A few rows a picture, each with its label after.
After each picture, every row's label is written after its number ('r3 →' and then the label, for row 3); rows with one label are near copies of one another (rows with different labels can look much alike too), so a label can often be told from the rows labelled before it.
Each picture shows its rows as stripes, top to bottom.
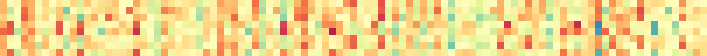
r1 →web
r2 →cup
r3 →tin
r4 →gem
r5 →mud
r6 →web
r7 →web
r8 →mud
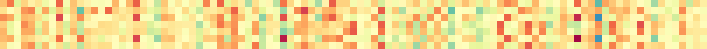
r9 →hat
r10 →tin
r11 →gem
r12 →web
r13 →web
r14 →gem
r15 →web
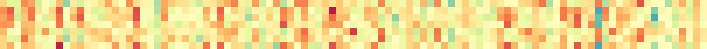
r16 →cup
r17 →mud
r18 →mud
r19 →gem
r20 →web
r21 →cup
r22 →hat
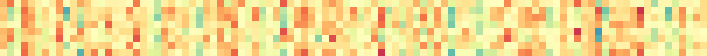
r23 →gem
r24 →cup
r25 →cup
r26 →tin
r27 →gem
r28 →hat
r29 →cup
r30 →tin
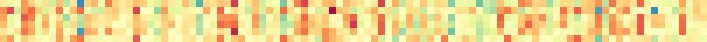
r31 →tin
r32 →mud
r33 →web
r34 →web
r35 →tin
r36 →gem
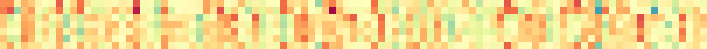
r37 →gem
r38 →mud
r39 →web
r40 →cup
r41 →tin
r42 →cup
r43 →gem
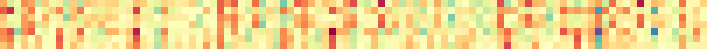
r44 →web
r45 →mud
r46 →web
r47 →web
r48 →mud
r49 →hat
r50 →hat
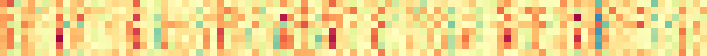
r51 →mud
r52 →web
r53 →gem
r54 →cup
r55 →hat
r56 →hat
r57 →hat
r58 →cup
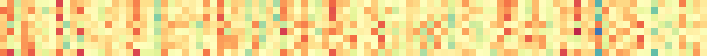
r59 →hat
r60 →mud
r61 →hat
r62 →cup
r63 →gem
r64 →web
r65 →cup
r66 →mud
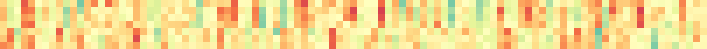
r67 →tin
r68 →web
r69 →web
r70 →cup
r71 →hat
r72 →mud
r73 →mud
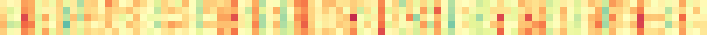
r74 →tin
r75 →cup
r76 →web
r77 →cup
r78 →web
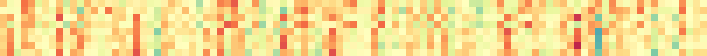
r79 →web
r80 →tin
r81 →gem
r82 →web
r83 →hat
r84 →gem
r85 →gem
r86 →hat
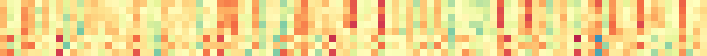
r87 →web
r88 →web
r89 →web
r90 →web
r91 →tin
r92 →hat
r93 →cup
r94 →hat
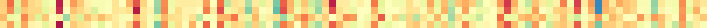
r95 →hat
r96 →hat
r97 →web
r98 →hat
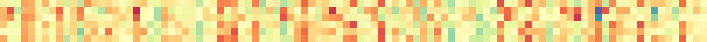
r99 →web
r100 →mud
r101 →gem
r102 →web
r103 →tin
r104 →web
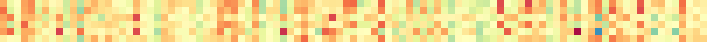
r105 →web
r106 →web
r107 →mud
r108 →web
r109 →gem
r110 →tin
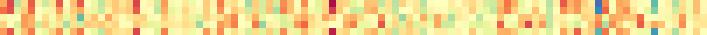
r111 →mud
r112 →mud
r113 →tin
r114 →web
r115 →mud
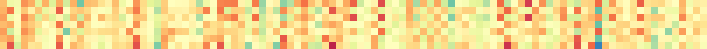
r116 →web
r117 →hat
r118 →web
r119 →gem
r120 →cup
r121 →gem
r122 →hat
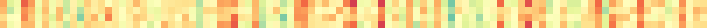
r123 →web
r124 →cup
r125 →tin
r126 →web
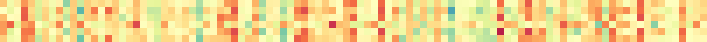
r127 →web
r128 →tin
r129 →web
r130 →mud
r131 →web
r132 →tin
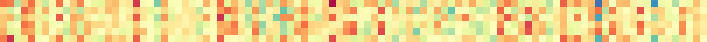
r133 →mud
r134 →web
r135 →hat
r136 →web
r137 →web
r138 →mud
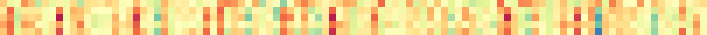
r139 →web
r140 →hat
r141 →hat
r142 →mud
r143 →hat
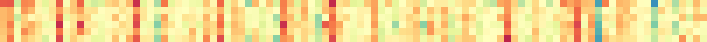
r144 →mud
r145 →gem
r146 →hat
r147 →gem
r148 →gem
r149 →hat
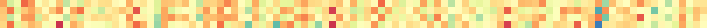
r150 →cup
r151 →mud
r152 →cup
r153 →hat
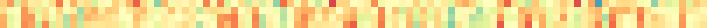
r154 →hat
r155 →tin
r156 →web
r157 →web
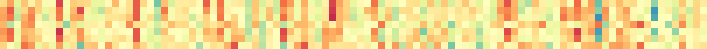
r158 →hat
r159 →mud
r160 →mud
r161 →cup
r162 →gem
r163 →gem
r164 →tin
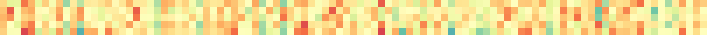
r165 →cup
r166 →mud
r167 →gem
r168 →cup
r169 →tin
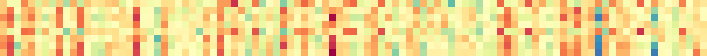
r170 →web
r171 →gem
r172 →mud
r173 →gem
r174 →web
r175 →hat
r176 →mud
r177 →mud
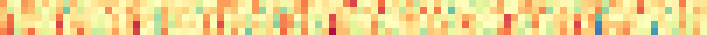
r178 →web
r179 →cup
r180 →hat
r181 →hat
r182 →mud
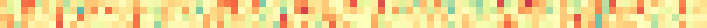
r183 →web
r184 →tin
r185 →gem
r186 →hat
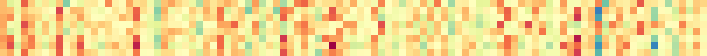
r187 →cup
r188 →hat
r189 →gem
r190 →web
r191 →cup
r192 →gem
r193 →mud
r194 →gem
